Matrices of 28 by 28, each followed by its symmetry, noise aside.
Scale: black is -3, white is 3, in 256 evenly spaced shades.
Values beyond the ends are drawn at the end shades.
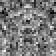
mirrored left to right.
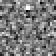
mirrored left to right.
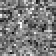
no symmetry.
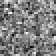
antisymmetric.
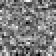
mirrored left to right.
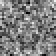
mirrored left to right.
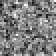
no symmetry.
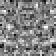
mirrored left to right.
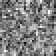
no symmetry.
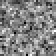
symmetric.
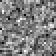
symmetric.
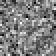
symmetric.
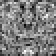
mirrored left to right.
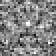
mirrored left to right.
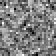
symmetric.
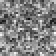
mirrored left to right.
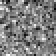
antisymmetric.
